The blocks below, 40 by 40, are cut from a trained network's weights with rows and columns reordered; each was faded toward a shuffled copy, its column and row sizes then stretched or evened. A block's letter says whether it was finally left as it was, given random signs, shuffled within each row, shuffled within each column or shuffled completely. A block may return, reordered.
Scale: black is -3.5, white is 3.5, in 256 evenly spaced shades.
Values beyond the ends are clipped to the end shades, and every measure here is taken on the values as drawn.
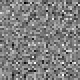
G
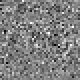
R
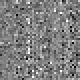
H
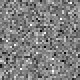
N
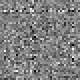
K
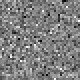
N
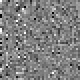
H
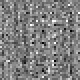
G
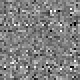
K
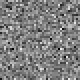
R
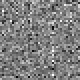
K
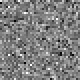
R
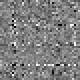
K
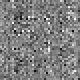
G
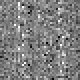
H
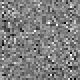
H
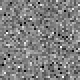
N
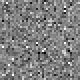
H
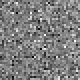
K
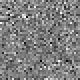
R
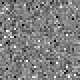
N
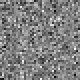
H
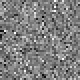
H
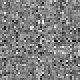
G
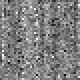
H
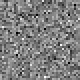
N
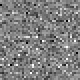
R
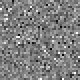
N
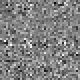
K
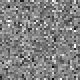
K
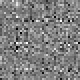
G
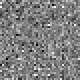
K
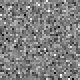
N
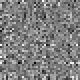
G
